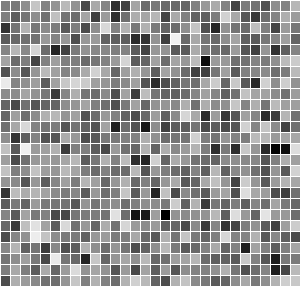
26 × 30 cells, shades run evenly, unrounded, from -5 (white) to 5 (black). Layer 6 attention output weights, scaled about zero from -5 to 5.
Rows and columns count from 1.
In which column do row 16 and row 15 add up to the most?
15
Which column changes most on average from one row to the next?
29
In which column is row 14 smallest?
3
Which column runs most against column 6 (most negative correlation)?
27
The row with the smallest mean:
26
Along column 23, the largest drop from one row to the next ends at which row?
22
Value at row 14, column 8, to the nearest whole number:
0
